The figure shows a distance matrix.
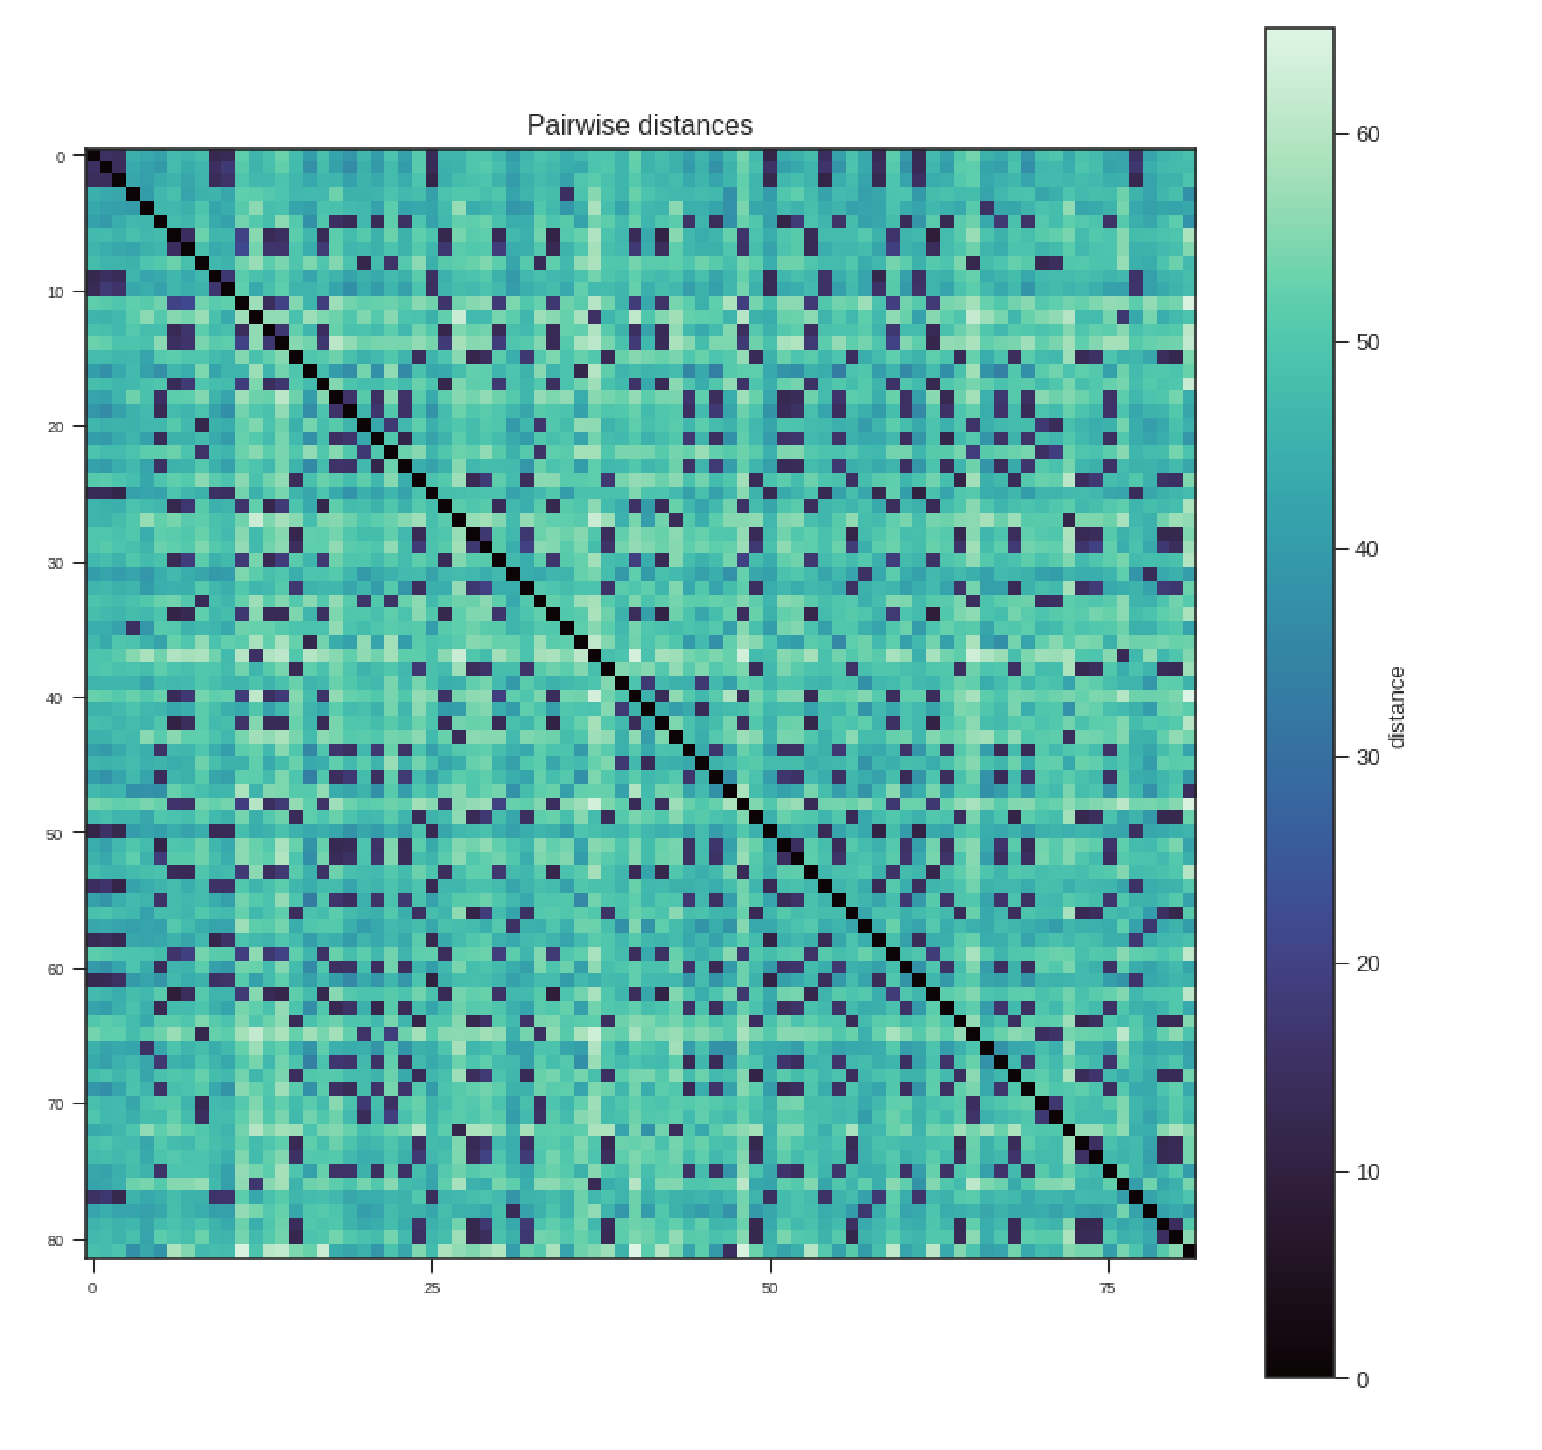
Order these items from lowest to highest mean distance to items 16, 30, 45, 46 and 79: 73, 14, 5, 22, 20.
5, 73, 14, 20, 22
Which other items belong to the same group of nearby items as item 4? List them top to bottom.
66
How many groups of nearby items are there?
13
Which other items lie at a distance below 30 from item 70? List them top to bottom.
8, 20, 22, 33, 65, 71
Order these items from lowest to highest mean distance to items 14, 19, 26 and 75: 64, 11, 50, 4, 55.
55, 11, 50, 4, 64
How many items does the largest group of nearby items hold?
15
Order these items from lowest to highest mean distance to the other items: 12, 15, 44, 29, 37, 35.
44, 15, 29, 35, 12, 37
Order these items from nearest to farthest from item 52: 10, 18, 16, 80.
18, 16, 10, 80
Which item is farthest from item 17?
81
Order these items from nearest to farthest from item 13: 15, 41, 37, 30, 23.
30, 41, 23, 15, 37
